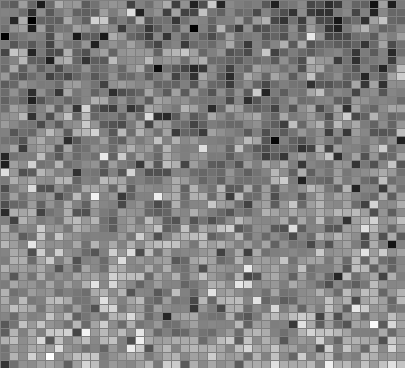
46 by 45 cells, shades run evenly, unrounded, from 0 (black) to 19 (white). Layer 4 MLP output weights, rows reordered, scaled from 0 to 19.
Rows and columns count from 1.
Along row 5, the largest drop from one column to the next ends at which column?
9
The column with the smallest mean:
1
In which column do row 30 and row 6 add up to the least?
41
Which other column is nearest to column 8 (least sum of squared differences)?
3
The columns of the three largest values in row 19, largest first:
23, 43, 27
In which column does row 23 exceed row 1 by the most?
31
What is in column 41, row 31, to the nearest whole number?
6
